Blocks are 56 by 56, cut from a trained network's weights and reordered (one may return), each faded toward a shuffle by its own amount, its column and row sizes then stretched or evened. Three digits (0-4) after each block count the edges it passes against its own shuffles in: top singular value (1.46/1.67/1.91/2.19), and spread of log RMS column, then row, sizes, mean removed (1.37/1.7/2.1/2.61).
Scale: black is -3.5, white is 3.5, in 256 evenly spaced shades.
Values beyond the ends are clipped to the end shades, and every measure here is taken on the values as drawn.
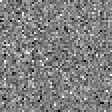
1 0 0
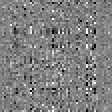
4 4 1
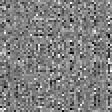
2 4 0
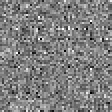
2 1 2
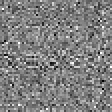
3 1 2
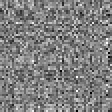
4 2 1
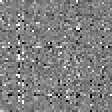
1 3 3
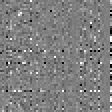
2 4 1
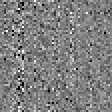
0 4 0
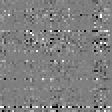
3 3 4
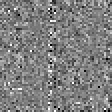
0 3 1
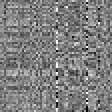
4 3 0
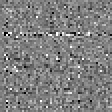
1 2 3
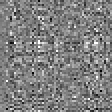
4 4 1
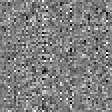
3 4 0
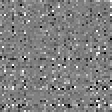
1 3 3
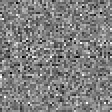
1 0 2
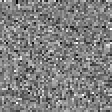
1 0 2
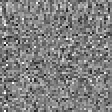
3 2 0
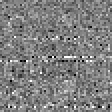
1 0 3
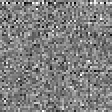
3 1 2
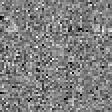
1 2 1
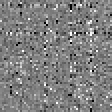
3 3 1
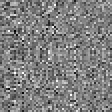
2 2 0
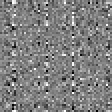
4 4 1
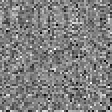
4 2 1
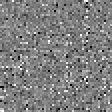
0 1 1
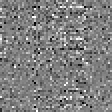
2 3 2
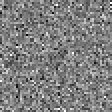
0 1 0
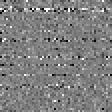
1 1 4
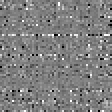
1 3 4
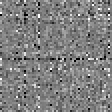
1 4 2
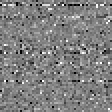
3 0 3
